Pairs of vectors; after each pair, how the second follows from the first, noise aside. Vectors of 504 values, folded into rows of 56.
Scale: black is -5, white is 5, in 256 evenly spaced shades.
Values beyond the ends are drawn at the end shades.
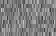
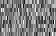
scaled up.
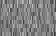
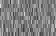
wrapped around, negated.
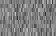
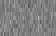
reversed, negated, shrunk.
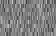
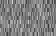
copied.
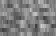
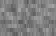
reversed, negated, shrunk.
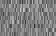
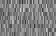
copied.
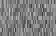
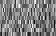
wrapped around, negated, scaled up.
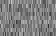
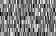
reversed, negated, scaled up.
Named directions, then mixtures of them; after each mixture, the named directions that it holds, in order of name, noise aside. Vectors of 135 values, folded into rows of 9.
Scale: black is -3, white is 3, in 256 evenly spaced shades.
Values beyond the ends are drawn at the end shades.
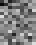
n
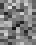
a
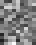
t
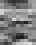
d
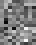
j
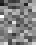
n.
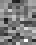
d, j.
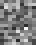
a, j, t.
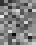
n.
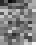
d, n.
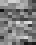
d, n.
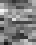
d.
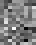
j.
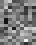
j.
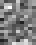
a, d, t.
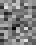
a, j, t.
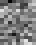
d, n, t.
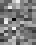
d, j, t.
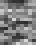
d, j.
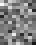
n.
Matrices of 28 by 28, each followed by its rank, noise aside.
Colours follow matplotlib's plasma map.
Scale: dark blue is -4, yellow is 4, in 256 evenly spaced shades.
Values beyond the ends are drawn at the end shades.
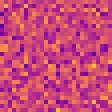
six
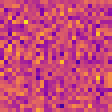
eight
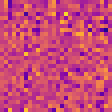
six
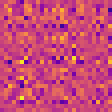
four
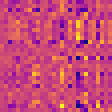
three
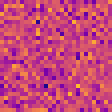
eight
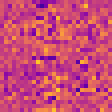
six
